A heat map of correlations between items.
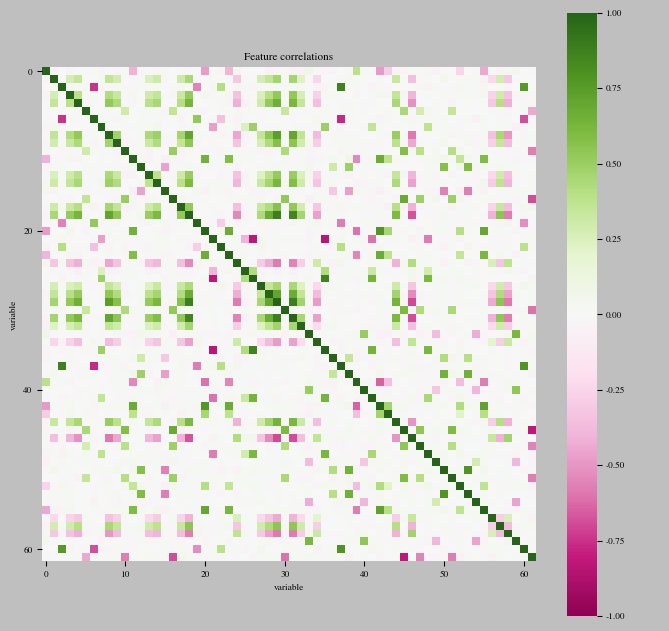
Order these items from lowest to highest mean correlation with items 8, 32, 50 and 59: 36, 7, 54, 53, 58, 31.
58, 54, 7, 36, 53, 31
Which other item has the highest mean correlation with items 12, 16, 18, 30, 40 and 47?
45
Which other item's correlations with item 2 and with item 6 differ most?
37
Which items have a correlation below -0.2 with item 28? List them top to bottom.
24, 34, 46, 56, 58
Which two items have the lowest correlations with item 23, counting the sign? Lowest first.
39, 0
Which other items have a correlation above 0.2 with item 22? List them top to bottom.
2, 37, 60
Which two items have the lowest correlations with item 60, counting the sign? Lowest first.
6, 19
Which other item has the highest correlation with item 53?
50
